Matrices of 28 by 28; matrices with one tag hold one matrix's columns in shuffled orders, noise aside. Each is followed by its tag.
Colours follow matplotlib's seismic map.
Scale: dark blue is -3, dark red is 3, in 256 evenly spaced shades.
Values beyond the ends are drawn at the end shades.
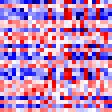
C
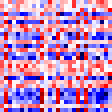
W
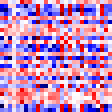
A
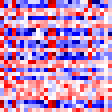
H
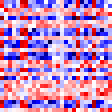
H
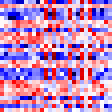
C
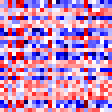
H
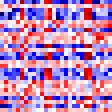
C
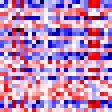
H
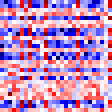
H
